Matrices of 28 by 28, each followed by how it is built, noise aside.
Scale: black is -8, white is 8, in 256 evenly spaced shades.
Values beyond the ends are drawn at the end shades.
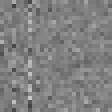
uneven columns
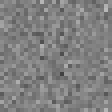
uneven columns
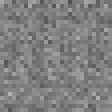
repeating columns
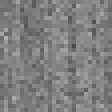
blocks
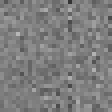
uneven columns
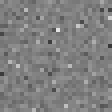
sparse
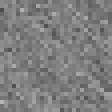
Toeplitz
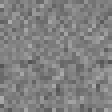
repeating columns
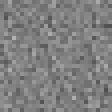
repeating columns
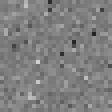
sparse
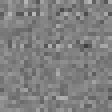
uneven rows
